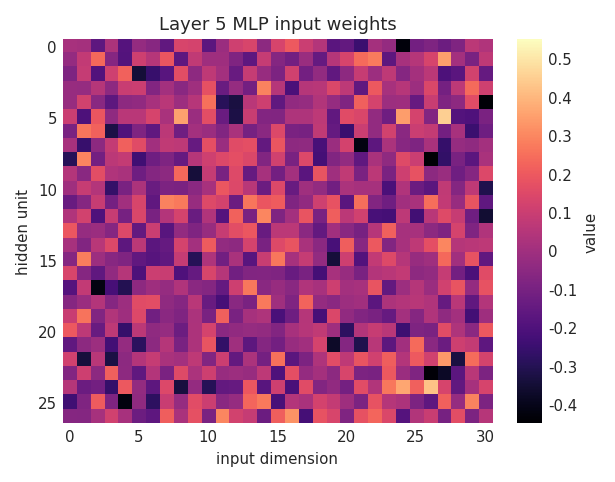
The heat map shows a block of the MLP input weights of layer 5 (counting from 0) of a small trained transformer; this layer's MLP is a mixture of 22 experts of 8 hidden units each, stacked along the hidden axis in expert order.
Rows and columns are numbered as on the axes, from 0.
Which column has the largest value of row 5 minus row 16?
8
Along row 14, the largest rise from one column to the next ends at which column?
20
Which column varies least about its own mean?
17
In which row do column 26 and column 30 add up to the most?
24
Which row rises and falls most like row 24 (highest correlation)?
22
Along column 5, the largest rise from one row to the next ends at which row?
3
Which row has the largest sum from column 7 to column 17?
11
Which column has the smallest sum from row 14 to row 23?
4
